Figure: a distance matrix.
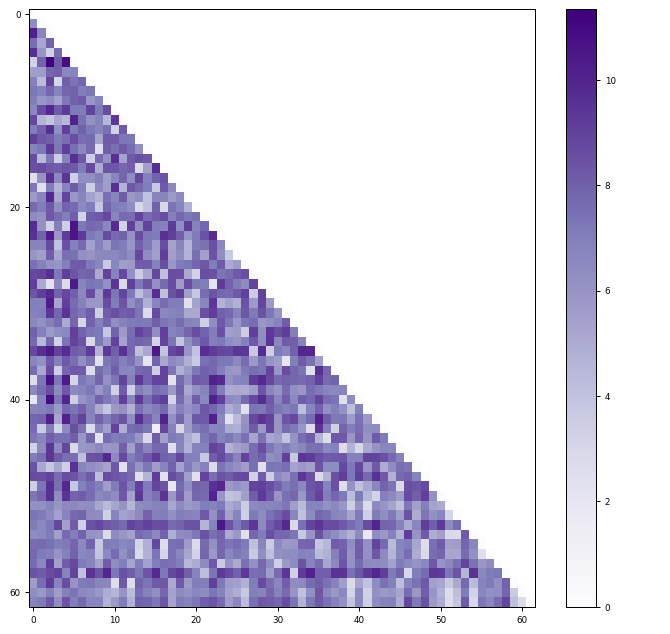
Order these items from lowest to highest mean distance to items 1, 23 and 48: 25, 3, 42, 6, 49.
3, 25, 6, 42, 49
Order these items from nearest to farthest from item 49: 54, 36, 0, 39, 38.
38, 0, 54, 39, 36
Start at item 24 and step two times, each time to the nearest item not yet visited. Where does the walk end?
50
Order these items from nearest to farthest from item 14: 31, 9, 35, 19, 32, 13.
31, 19, 35, 13, 32, 9
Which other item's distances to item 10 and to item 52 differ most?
9
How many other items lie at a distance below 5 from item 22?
5
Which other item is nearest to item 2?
28
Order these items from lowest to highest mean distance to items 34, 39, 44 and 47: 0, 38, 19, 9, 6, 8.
8, 19, 9, 6, 0, 38
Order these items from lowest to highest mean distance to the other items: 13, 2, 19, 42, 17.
19, 17, 13, 42, 2
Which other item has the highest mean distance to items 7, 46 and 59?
2
